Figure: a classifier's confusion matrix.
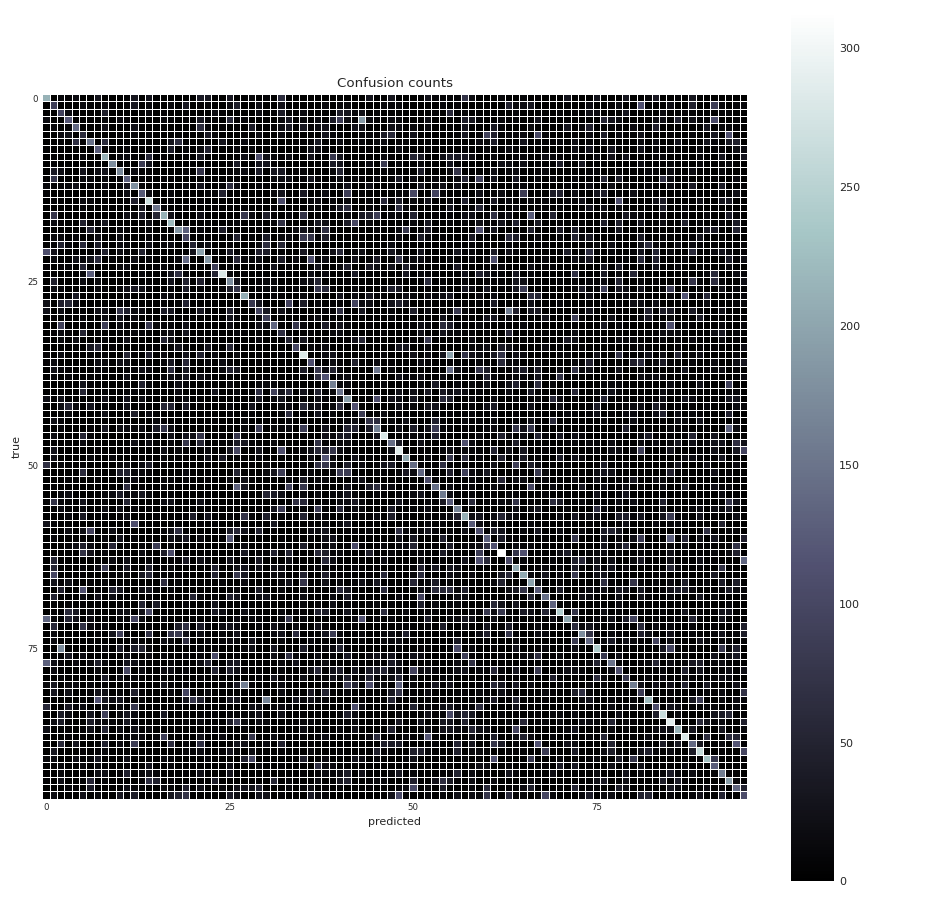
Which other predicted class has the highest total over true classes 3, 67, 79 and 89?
43
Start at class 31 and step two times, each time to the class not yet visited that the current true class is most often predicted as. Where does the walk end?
26
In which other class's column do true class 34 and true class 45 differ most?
93
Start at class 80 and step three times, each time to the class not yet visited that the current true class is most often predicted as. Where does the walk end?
52
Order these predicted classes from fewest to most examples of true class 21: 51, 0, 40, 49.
49, 51, 40, 0
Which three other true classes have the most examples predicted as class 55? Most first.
35, 37, 84
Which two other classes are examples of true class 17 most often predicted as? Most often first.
42, 32
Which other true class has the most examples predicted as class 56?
75
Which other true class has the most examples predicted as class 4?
6
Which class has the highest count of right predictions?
62
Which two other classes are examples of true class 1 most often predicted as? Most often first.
81, 91
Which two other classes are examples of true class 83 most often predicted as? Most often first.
42, 12
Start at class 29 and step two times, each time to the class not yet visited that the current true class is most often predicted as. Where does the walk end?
95
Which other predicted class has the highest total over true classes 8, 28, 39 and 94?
29
